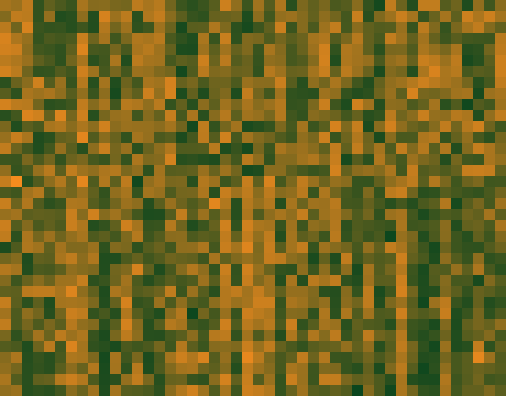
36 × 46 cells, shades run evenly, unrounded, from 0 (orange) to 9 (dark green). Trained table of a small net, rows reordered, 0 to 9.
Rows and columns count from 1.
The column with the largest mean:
35
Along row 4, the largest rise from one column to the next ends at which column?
22
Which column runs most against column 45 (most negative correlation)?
25
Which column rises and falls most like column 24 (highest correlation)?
23
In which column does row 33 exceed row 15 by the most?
31
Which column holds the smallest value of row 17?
2
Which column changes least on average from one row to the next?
42
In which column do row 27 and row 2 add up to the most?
39
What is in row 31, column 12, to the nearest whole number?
2
